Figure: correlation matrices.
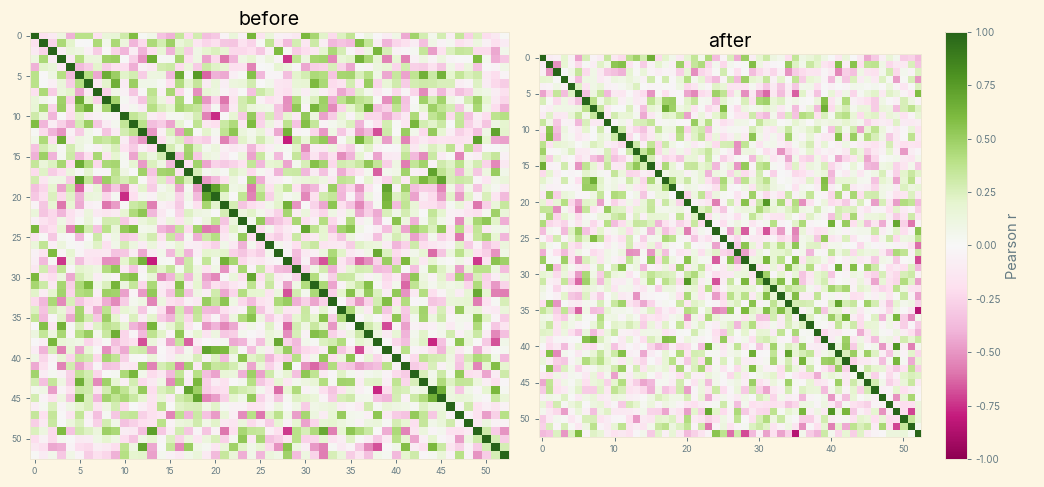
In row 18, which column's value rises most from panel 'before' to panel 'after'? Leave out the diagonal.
7
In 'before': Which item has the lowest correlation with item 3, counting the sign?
28
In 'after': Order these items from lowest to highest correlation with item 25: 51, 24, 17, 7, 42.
24, 51, 42, 17, 7
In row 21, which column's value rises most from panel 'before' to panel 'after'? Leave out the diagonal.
9
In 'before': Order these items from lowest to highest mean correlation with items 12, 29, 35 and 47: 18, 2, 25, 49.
2, 25, 49, 18
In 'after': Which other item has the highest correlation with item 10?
1
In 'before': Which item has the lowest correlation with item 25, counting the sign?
47
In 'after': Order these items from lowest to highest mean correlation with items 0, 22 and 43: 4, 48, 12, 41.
48, 4, 12, 41
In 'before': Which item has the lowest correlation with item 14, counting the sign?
30
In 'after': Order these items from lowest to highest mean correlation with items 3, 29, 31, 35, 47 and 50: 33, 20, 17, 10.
10, 17, 33, 20
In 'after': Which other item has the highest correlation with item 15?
0
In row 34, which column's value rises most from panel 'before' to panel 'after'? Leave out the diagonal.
41
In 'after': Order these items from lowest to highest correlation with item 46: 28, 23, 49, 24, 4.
28, 23, 4, 49, 24
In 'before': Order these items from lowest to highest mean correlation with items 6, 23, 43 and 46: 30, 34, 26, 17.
26, 30, 34, 17
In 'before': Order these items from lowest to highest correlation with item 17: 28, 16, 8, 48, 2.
2, 16, 8, 48, 28
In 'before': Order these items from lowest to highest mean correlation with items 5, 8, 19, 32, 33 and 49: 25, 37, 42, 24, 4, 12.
12, 4, 42, 25, 24, 37
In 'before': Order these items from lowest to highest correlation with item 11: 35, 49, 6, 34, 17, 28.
49, 17, 34, 35, 28, 6
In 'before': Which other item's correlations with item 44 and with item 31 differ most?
51
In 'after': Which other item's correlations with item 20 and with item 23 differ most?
49
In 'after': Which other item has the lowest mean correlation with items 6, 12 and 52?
35
